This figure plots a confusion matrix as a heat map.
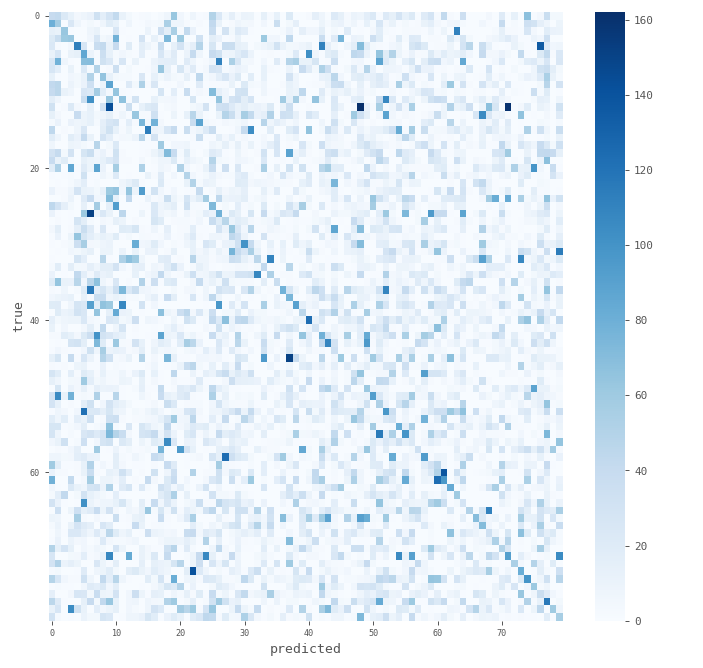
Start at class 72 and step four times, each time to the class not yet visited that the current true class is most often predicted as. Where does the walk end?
44
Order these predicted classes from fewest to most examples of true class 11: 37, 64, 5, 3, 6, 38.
3, 37, 64, 5, 38, 6
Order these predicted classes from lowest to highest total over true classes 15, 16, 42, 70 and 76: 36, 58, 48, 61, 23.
36, 61, 23, 48, 58
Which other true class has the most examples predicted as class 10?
25
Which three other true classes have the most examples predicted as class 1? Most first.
50, 6, 35
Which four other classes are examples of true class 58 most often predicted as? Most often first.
27, 53, 36, 47
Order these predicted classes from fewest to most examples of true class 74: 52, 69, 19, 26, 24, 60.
69, 26, 24, 52, 60, 19
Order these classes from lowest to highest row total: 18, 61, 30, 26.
30, 18, 26, 61
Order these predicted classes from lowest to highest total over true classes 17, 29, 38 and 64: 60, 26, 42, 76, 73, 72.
72, 73, 42, 60, 76, 26
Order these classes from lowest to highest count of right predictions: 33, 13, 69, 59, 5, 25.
59, 33, 69, 13, 25, 5
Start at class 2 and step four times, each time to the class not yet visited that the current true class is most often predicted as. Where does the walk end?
51
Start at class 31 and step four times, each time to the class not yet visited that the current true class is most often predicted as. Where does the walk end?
40
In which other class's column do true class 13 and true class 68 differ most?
67
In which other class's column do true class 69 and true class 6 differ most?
26
